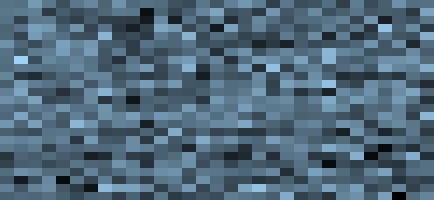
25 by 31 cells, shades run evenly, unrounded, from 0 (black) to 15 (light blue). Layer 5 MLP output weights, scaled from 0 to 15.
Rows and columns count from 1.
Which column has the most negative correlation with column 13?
25
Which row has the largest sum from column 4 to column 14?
15
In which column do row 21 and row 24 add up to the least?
7
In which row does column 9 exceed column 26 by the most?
21
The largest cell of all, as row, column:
8, 2
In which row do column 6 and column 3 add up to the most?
16
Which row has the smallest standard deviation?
14
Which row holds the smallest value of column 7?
24
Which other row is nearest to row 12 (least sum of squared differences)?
1
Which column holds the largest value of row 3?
27
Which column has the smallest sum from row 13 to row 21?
11
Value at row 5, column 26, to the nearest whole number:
3
